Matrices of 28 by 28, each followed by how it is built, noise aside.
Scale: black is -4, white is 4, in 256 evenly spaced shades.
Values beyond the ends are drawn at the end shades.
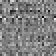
low rank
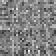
blocks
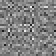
low rank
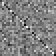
diagonal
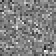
block diagonal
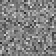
noise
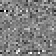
uneven rows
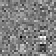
low rank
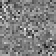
block diagonal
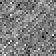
Hankel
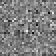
uneven rows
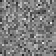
noise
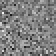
lower triangular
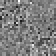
block diagonal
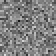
noise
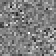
block diagonal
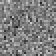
noise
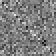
diagonal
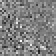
lower triangular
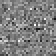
uneven rows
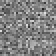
blocks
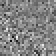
lower triangular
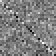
diagonal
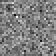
diagonal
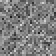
Hankel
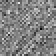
Hankel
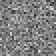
noise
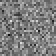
noise
